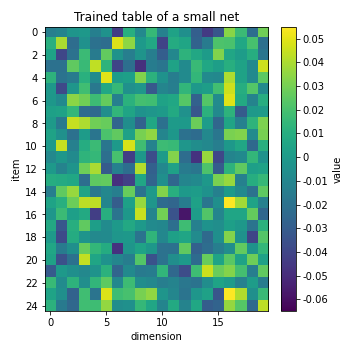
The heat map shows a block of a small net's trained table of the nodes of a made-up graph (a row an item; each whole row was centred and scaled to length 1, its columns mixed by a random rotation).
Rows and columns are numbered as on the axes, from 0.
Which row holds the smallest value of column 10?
1
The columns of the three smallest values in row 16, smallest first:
12, 4, 11
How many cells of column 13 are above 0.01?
4
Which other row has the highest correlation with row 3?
8
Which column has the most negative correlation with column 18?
19
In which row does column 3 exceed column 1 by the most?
20
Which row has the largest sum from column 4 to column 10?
23
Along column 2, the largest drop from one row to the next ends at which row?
9
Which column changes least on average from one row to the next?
0
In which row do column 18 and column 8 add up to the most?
16
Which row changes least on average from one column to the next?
22
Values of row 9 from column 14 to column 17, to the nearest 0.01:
-0.01 -0.02 0.03 0.03
